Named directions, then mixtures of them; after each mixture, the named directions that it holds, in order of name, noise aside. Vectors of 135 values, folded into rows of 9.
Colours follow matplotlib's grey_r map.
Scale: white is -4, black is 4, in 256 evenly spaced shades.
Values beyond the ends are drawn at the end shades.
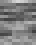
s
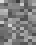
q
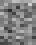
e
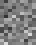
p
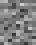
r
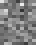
q, r.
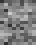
q, s.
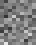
p.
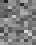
p, r.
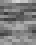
s.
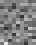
p, r.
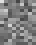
q.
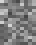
q.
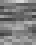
s.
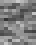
r, s.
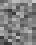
e, r.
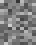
p, q.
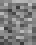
e.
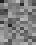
q.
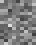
p, q.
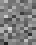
p.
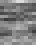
s.
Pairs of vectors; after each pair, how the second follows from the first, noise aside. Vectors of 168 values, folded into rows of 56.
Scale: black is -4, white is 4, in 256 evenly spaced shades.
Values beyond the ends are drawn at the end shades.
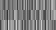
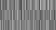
wrapped around, shrunk.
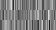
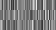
sign-scrambled.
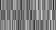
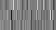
wrapped around, negated, partly zeroed.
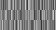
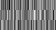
sign-scrambled.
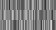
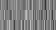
partly zeroed.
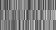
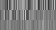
partly zeroed.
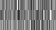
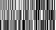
wrapped around, scaled up.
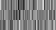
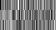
sign-scrambled.
